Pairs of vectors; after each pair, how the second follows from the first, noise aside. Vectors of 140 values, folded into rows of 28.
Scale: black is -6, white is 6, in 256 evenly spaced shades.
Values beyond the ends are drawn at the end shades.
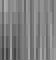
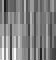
negated, scaled up.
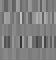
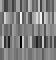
scaled up.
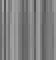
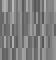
sign-scrambled.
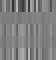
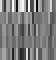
negated, scaled up.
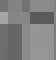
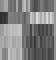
negated, scaled up.
